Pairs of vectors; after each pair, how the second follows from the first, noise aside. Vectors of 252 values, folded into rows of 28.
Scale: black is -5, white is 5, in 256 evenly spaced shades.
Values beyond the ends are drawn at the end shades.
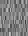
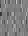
wrapped around, negated, partly zeroed.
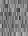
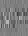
wrapped around, negated, partly zeroed.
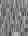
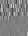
wrapped around, negated, partly zeroed.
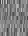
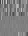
partly zeroed.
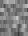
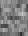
wrapped around, negated.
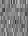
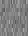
shrunk.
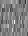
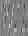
wrapped around, negated, partly zeroed.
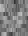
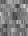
wrapped around, negated.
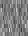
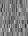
sign-scrambled.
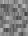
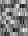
wrapped around, scaled up.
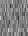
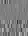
wrapped around, negated, partly zeroed.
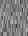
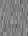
shrunk.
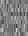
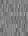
negated, shrunk.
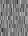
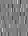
negated, partly zeroed.
